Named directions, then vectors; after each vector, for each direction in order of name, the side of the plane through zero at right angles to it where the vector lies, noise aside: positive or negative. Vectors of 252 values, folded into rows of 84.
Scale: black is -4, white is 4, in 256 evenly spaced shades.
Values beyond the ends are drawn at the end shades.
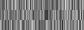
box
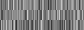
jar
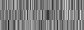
positive, negative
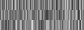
positive, negative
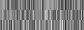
negative, negative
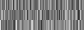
positive, negative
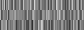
negative, positive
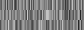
negative, positive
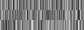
positive, negative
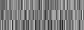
positive, positive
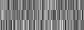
negative, negative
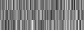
positive, negative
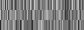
negative, positive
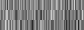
negative, positive
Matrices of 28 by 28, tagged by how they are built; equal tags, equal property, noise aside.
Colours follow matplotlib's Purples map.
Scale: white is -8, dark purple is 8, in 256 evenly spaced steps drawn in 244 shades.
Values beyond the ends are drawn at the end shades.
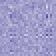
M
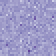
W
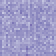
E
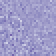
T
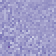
T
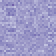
E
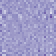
M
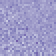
T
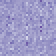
W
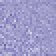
T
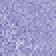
T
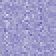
W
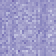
E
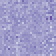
W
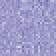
M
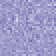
M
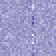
W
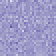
M
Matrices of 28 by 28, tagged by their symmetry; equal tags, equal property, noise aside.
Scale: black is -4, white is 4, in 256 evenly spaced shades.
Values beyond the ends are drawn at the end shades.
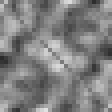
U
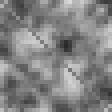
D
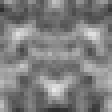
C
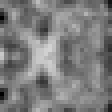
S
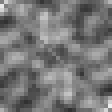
U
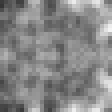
S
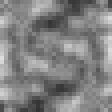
U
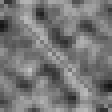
U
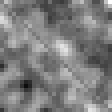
D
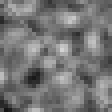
D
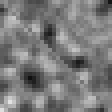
D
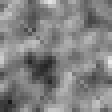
D
